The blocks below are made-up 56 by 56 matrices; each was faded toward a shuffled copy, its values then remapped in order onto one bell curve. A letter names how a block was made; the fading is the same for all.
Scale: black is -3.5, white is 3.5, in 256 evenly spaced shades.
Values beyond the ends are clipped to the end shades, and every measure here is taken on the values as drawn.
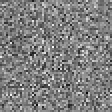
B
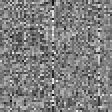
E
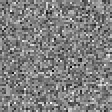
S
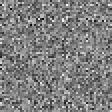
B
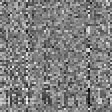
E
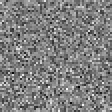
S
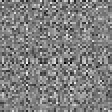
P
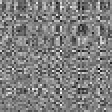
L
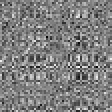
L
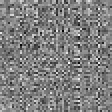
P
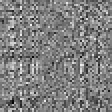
E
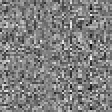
E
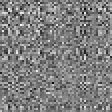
P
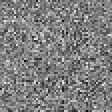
B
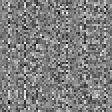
E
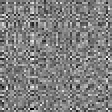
L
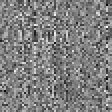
E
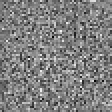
B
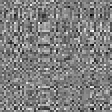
L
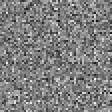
B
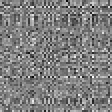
L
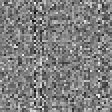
E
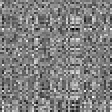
L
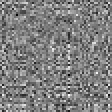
P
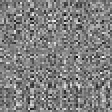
P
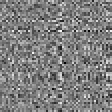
P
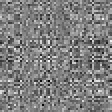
L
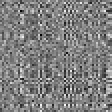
L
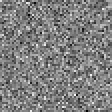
S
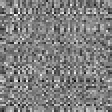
L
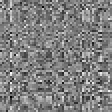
P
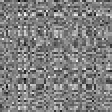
L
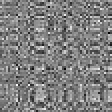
L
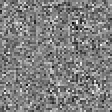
B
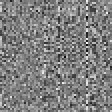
E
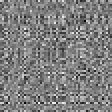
L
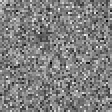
S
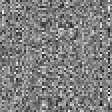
E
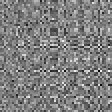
L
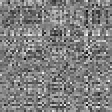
P
